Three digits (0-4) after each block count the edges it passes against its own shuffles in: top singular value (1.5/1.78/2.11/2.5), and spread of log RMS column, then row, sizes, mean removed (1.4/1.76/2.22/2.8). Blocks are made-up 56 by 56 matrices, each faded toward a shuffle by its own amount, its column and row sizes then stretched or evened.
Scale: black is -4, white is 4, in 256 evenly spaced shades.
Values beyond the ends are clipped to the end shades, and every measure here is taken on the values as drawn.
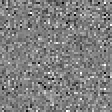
1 2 2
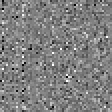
0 3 1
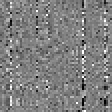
3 4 0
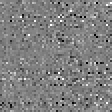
0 1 3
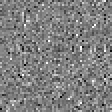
2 1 0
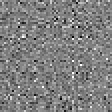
3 1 2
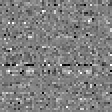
2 1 3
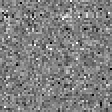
1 0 1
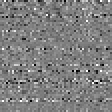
2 0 4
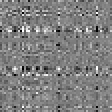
4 3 4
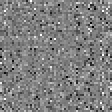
1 2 0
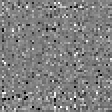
2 3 3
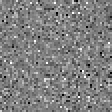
1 1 0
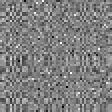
4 1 1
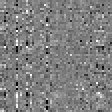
3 3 1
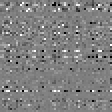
3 2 4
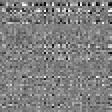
4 2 4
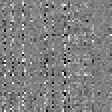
2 4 2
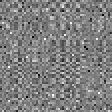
4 1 0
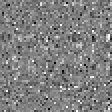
1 1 0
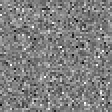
0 1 1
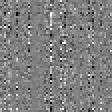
2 4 2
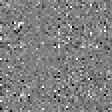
1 3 2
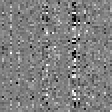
3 4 0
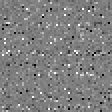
0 1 2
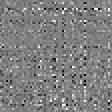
1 3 4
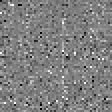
0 2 2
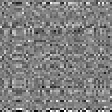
4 0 4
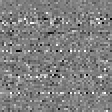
1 0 4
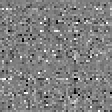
2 1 3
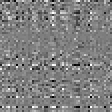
4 3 4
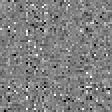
2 2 1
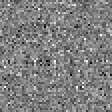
1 0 1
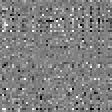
3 2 3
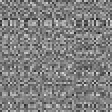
4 0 4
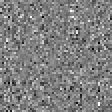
1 2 1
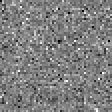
1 0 0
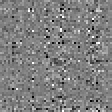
0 3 3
